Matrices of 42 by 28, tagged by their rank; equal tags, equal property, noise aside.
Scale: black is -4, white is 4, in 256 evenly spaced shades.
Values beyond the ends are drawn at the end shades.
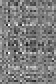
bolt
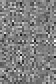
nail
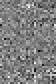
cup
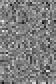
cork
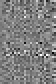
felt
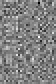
cork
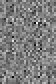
felt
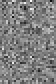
cup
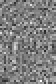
cork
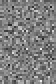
nail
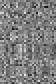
cup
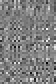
bolt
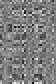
felt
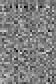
felt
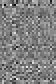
bolt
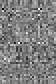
cork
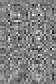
bolt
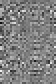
felt
